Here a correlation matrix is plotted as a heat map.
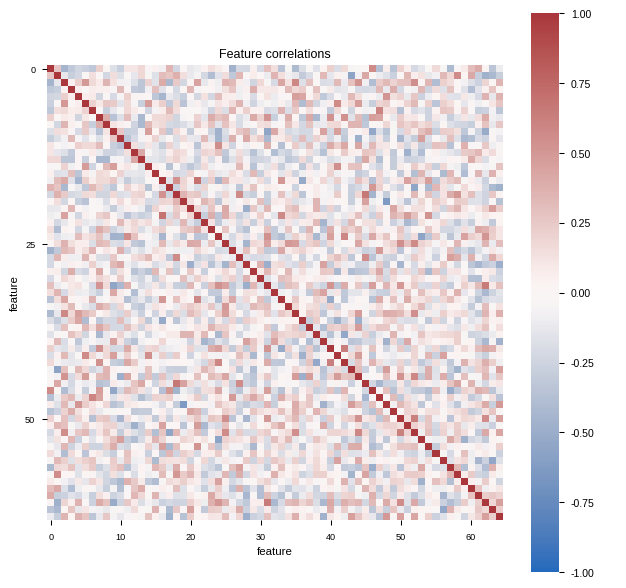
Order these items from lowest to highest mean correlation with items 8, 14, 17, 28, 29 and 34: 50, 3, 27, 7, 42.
27, 50, 42, 3, 7
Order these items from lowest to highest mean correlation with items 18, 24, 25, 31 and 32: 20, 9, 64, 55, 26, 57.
26, 9, 57, 55, 64, 20
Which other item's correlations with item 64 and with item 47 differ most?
6
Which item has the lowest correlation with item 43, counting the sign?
1
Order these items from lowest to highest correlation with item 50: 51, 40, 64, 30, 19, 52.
19, 30, 51, 40, 64, 52
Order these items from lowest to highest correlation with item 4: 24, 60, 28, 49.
60, 28, 49, 24
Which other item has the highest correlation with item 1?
58
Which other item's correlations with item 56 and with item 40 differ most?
63
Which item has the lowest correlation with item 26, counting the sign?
0
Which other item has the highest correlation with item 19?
45
